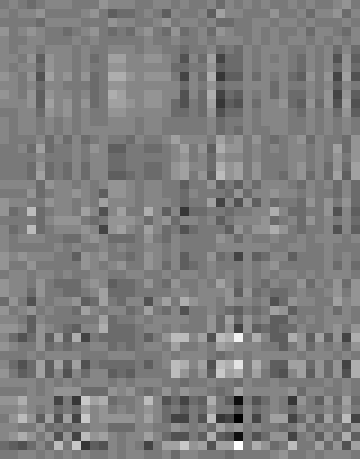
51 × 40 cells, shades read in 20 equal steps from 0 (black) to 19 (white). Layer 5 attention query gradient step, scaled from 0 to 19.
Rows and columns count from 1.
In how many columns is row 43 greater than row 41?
21
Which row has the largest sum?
50
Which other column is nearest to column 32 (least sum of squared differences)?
8
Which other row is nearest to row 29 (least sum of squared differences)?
46
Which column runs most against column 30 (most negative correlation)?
11
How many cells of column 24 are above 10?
16
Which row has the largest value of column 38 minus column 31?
34
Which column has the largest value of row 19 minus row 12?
25
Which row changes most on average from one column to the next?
47
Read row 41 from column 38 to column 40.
11 5 13
